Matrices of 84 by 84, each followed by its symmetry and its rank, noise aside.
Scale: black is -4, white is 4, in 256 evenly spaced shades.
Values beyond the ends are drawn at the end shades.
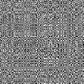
antisymmetric, rank four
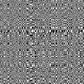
no symmetry, rank three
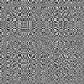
antisymmetric, rank four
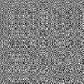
antisymmetric, rank four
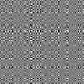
antisymmetric, rank two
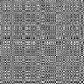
no symmetry, rank three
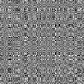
no symmetry, rank three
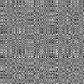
antisymmetric, rank two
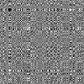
symmetric, rank four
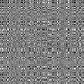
no symmetry, rank three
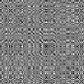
symmetric, rank three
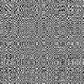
no symmetry, rank four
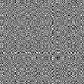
no symmetry, rank four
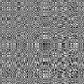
symmetric, rank four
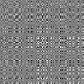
symmetric, rank two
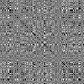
symmetric, rank four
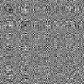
symmetric, rank four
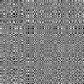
symmetric, rank three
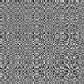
no symmetry, rank three
